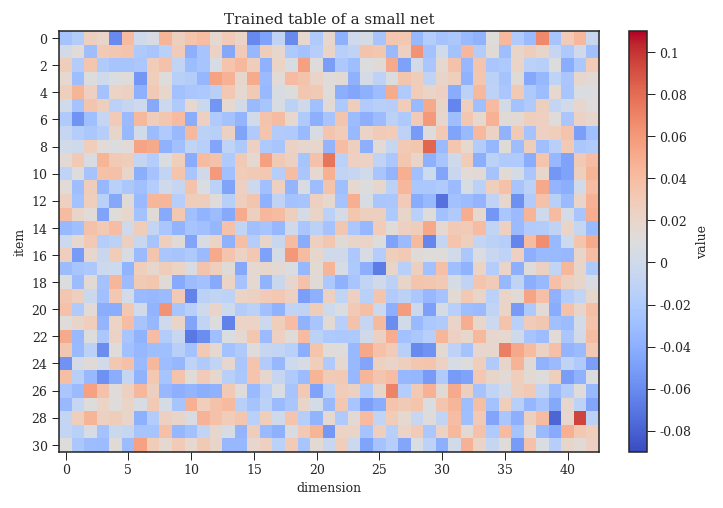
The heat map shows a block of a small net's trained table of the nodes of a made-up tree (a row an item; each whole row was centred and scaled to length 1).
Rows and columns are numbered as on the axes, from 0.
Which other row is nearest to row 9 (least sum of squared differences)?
10
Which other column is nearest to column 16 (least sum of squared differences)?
9
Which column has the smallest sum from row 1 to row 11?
40
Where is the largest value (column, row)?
41, 28
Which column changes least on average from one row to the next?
22
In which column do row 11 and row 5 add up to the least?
31
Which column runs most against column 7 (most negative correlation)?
38
